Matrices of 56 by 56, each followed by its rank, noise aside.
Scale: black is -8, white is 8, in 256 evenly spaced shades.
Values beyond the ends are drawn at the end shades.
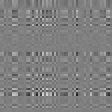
one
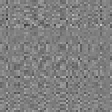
four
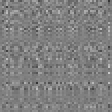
three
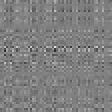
two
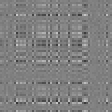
one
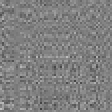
four
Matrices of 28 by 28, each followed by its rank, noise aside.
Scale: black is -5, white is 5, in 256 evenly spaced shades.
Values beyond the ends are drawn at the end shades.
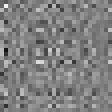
three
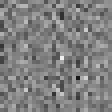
three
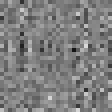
three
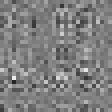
four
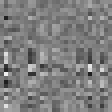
two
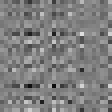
two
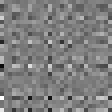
one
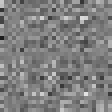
four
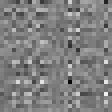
two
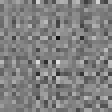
two
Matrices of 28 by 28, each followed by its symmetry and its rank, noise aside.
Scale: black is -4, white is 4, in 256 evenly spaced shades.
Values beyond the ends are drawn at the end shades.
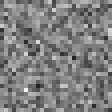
no symmetry, rank eight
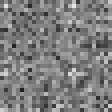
symmetric, rank six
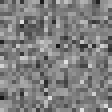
symmetric, rank seven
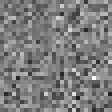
no symmetry, rank seven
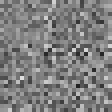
no symmetry, rank eight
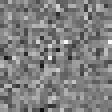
antisymmetric, rank eight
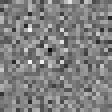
symmetric, rank six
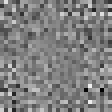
antisymmetric, rank six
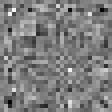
symmetric, rank six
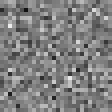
antisymmetric, rank eight
